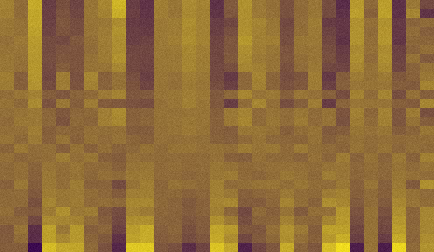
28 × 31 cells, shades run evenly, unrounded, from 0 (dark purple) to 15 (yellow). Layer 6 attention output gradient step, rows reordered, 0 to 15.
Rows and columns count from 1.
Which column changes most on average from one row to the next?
31
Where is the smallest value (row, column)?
28, 3
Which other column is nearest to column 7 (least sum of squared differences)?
1
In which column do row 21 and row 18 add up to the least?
9
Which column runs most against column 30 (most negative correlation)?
27
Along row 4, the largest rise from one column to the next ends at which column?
26
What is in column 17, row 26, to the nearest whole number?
10
